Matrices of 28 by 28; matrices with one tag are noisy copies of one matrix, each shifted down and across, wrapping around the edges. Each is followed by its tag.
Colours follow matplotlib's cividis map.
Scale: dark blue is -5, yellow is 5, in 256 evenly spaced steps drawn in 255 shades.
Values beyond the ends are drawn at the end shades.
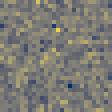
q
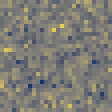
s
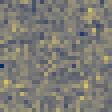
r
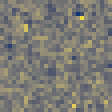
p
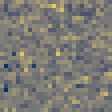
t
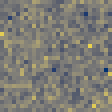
q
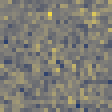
r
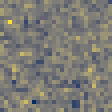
t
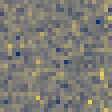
r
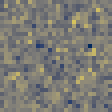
q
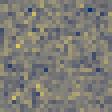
q
